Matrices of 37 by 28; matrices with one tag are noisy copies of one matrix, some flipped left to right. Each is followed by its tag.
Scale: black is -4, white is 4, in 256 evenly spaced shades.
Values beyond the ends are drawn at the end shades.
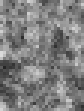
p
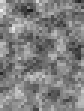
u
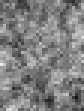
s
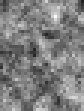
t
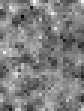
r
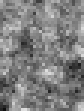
p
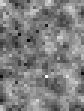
r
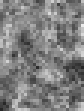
p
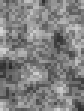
p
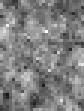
s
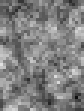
s
